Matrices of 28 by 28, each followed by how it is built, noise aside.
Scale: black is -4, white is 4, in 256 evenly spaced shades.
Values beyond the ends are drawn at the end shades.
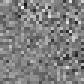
upper triangular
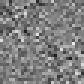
block diagonal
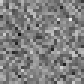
Toeplitz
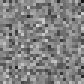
repeating rows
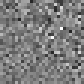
upper triangular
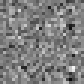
low rank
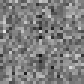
low rank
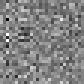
low rank
